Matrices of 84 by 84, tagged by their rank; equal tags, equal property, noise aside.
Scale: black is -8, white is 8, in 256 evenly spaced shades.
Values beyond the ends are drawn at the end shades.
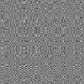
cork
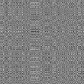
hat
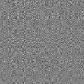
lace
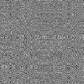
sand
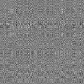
sand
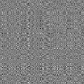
cork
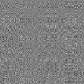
lace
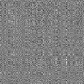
lace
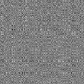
sand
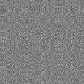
sand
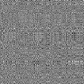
lace
